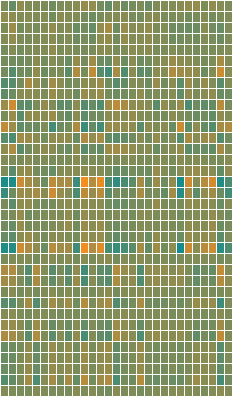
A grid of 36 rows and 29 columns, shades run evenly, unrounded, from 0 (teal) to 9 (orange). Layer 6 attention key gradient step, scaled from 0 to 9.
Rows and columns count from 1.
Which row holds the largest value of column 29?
12
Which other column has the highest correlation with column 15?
28
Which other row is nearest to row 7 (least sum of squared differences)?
6
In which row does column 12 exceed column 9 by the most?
7
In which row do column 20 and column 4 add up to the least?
10
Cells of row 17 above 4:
16
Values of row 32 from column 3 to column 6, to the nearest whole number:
4 5 3 4
